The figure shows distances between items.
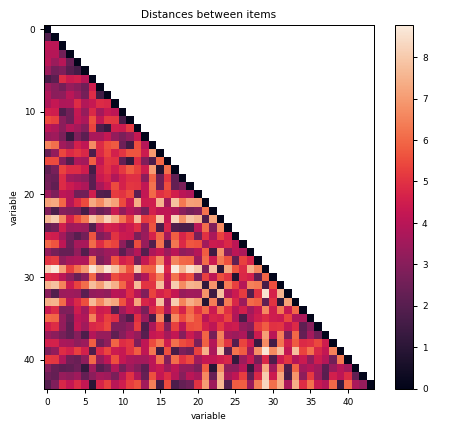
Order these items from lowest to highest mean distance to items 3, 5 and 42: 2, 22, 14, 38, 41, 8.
41, 22, 2, 8, 38, 14
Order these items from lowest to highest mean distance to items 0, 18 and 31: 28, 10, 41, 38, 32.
41, 32, 10, 38, 28
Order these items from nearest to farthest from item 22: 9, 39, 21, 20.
20, 39, 9, 21
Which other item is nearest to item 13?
3
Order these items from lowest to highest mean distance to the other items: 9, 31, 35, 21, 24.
24, 35, 9, 21, 31
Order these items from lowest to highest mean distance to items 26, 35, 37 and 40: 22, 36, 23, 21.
36, 22, 21, 23
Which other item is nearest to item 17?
15
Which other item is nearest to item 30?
25
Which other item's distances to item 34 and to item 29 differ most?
9
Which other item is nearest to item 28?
38
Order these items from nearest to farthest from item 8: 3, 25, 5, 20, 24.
20, 5, 25, 3, 24
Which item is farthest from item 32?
29
